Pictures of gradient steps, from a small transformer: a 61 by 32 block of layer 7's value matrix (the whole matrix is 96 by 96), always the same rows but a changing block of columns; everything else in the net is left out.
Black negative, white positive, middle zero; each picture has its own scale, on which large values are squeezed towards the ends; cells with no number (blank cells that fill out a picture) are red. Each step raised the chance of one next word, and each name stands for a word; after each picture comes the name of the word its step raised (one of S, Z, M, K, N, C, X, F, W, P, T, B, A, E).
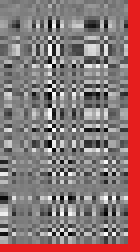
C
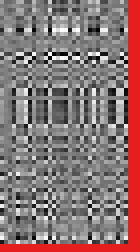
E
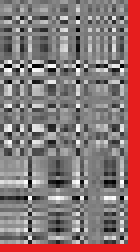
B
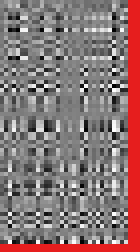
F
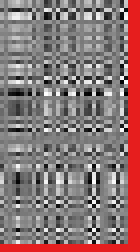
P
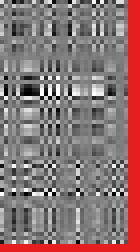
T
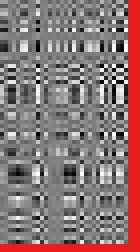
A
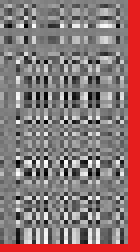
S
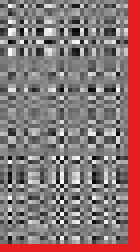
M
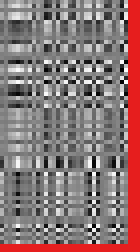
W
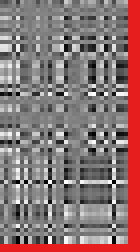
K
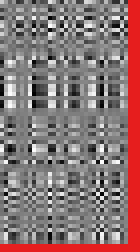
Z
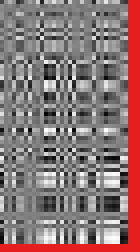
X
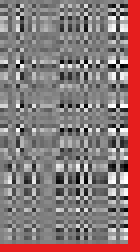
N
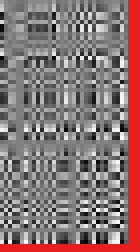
F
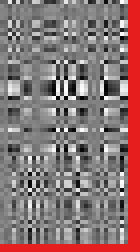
X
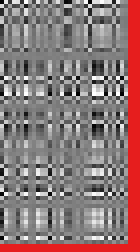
T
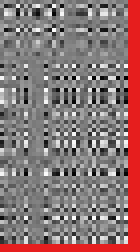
A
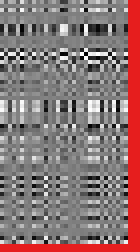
E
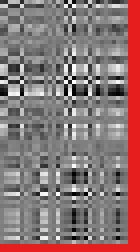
T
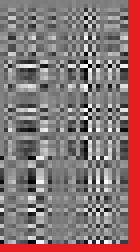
N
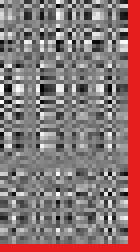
A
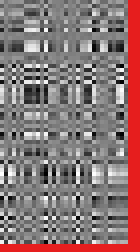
A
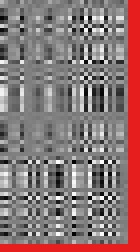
Z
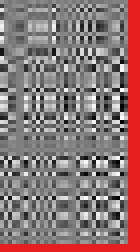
S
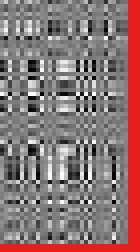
K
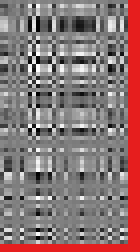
C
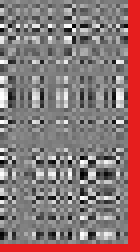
S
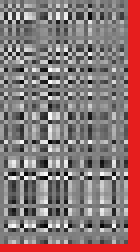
W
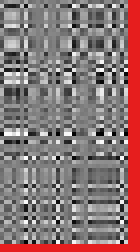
M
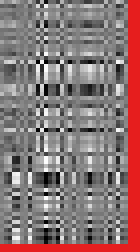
X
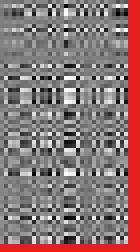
A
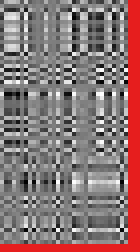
P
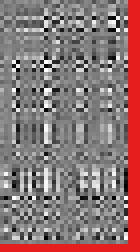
B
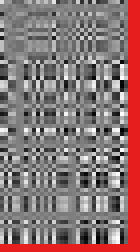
X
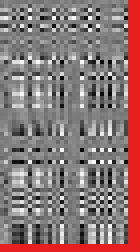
Z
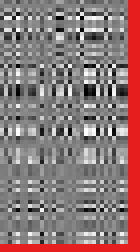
N
